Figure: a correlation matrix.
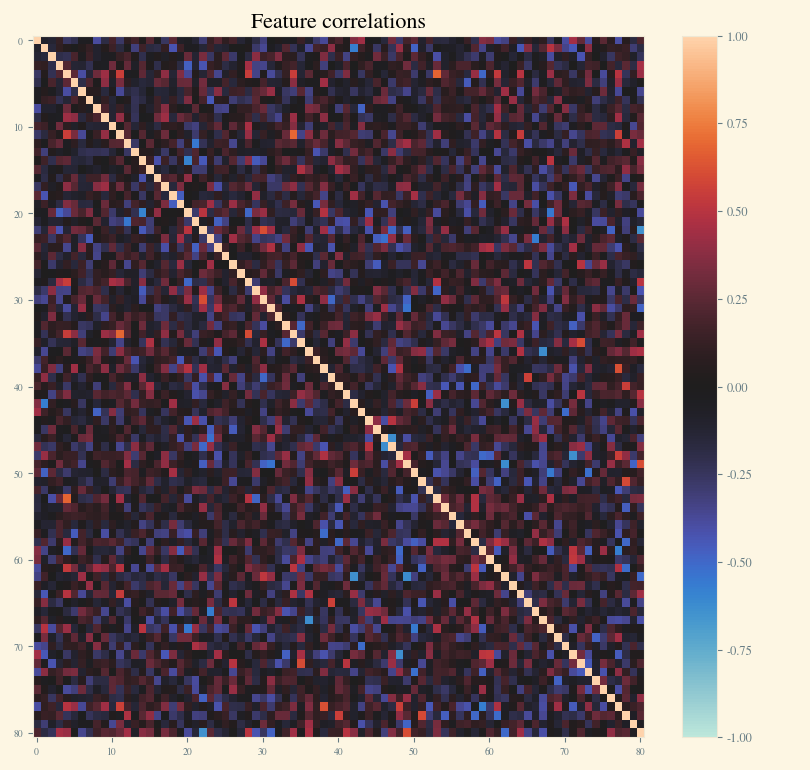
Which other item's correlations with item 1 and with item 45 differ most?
68
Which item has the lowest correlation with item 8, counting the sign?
43
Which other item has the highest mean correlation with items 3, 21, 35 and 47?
44
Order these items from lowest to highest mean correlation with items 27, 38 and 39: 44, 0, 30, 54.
0, 44, 54, 30
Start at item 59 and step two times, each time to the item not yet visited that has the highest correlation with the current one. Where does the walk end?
60
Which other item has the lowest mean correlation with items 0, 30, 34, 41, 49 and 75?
21
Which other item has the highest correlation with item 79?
36
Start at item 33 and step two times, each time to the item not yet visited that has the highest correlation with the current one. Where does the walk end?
77
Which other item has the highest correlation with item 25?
40
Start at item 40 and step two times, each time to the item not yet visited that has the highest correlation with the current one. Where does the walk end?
51
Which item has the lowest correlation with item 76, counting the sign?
22
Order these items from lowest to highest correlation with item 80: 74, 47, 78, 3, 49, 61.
74, 61, 78, 47, 3, 49
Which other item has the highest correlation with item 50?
42
